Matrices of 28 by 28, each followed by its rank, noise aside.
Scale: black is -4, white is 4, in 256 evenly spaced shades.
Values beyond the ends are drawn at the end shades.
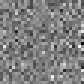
five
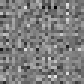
five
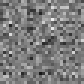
seven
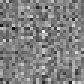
six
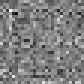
seven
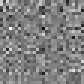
four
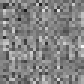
six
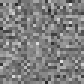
seven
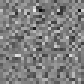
seven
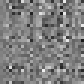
four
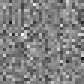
seven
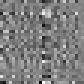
four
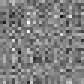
four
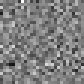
six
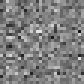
five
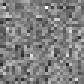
six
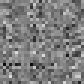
four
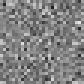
seven
